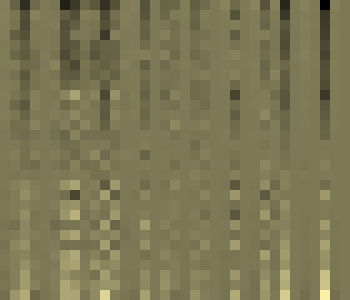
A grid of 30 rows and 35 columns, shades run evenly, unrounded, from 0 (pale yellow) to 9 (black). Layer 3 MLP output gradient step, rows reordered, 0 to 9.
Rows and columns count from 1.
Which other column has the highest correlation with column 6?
2
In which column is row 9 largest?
33
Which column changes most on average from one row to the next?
8
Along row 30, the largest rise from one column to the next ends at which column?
34
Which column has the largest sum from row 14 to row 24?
24
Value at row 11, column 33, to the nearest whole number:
6
